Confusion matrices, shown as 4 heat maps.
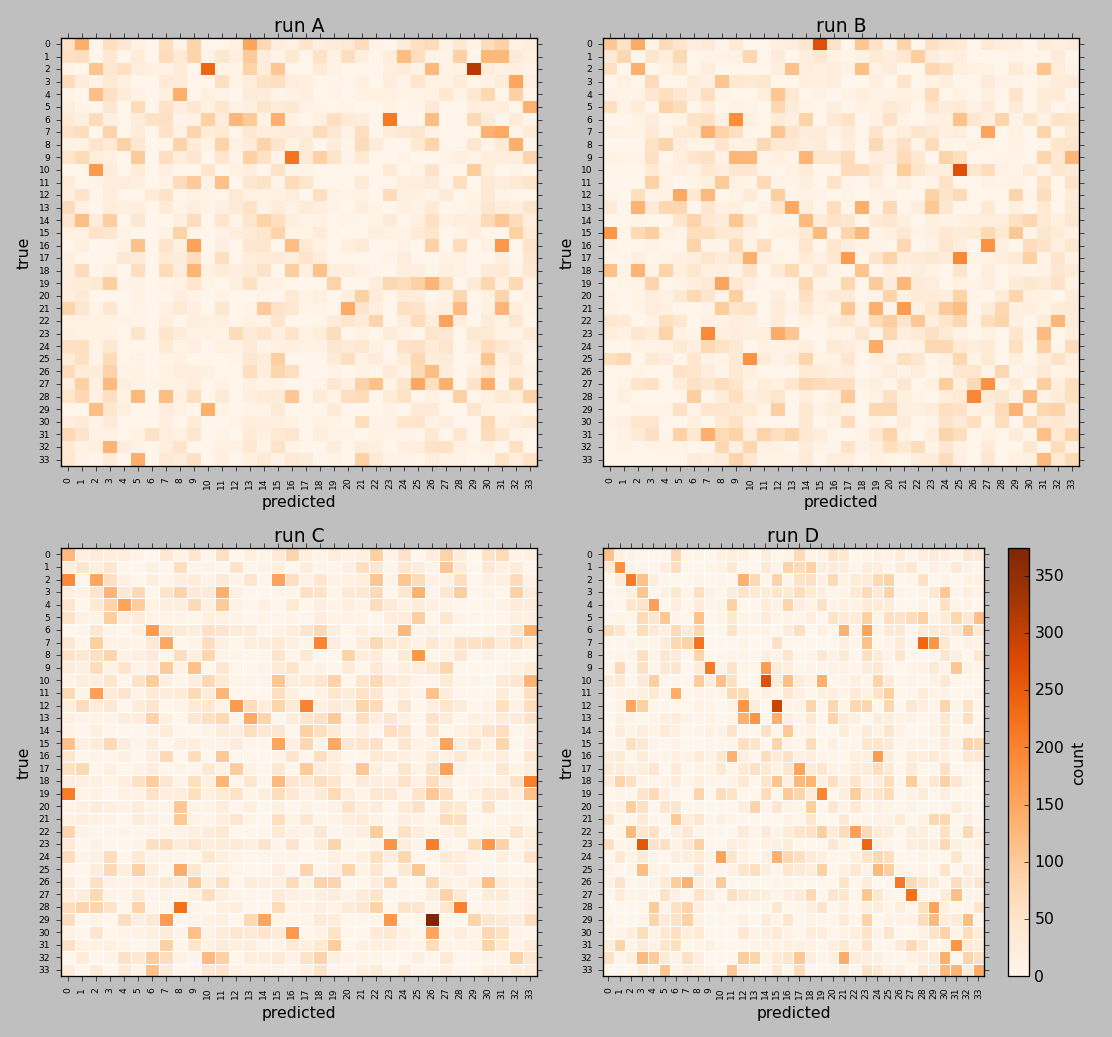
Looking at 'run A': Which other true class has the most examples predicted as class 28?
21
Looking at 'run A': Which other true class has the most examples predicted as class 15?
6
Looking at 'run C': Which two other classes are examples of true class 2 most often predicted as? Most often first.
0, 15
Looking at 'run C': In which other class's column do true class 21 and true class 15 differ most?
19
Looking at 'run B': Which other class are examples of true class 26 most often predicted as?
28
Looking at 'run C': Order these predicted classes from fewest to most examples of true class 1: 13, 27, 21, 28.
13, 28, 21, 27
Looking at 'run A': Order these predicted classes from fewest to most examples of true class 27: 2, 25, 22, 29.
2, 29, 22, 25
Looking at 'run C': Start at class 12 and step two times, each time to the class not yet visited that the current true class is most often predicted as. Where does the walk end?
27
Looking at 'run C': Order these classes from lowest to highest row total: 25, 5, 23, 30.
5, 25, 30, 23
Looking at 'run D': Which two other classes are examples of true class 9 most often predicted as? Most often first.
14, 31
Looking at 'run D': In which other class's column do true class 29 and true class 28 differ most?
32
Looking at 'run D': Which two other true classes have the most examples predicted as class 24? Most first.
16, 25
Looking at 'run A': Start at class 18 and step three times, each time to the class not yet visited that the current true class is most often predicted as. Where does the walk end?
31
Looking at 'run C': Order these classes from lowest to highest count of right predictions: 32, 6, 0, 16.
16, 32, 0, 6
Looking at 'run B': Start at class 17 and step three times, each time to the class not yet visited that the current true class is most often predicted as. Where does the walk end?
21
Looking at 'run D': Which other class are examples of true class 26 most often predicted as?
7
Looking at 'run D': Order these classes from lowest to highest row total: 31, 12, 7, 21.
21, 31, 7, 12
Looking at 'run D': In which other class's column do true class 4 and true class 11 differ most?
6
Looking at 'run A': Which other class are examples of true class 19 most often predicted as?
26
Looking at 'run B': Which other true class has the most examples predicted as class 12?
23
